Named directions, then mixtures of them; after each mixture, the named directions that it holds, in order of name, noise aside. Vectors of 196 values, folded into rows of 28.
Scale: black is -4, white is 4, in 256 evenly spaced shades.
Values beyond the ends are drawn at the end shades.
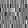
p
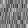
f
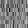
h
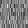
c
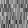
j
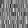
c, h.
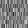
c, h, j.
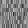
c, f, j.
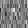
f, p.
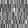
h, j, p.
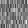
h, j, p.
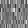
h, j, p.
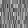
c, f.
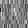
j, p.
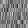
f.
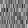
f, p.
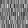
c.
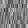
f.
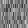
f, h, j.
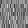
c.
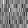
f, h, j.
